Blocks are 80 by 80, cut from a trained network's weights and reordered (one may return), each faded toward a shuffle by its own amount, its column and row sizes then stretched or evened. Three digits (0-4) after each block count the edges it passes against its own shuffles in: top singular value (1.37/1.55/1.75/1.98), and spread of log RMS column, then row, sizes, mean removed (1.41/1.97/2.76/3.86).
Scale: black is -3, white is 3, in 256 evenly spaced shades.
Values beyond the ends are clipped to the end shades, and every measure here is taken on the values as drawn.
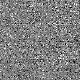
0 1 1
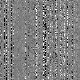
3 4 0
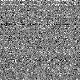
2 1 2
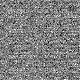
2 1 0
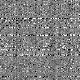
2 0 3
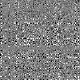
0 3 3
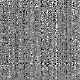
3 3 2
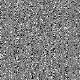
0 3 0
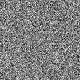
3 0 0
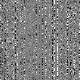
2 4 0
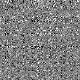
0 2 3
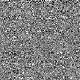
2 1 2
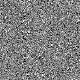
0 1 0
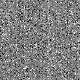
0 0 1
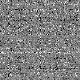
1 1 2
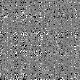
0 3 3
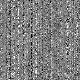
3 3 0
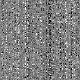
2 3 1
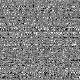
2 0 3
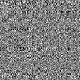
4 1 2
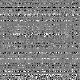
3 2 4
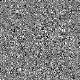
0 2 2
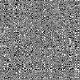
3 3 3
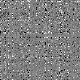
0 3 2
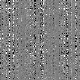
2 4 2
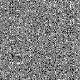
2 2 0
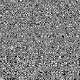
3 0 3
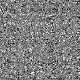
0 1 1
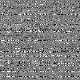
2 1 4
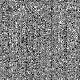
1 1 1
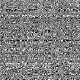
3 0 3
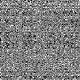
3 1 1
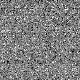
0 1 0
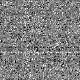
1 1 1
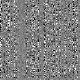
1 4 2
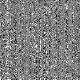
1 3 1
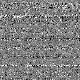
2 0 3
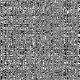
3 3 0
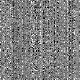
3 3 1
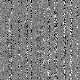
1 4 1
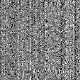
3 2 1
